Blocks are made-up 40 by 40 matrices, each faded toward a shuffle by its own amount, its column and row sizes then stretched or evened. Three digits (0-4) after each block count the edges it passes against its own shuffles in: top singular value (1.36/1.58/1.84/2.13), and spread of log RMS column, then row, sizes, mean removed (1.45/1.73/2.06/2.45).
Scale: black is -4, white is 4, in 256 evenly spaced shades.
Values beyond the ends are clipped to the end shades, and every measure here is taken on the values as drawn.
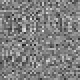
3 0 1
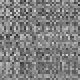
4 3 4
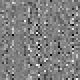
2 4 0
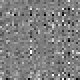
2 4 3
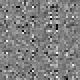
2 3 1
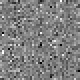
0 3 0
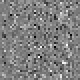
0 4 1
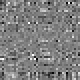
4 1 4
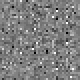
0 2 1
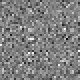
3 1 1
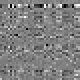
4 0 4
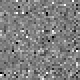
1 2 1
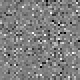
2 1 1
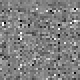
0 2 3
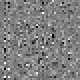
0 3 0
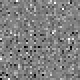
0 2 1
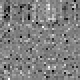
3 1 1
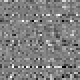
3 0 4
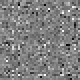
2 2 0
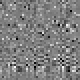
4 1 2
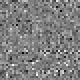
2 0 2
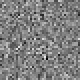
2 0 2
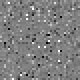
0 1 0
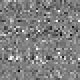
2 0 3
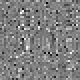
3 1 1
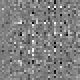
1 4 1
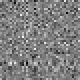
3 1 1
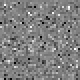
0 0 2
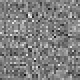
3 0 1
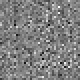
1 3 0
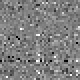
2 0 1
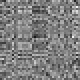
4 4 3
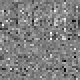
1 1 2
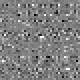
3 0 4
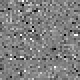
1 0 2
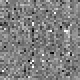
2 1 1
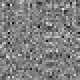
3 1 1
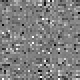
3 1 3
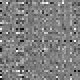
3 4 3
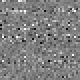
0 0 3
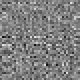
3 0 3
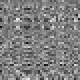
4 1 4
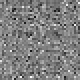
3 1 1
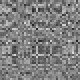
4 2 4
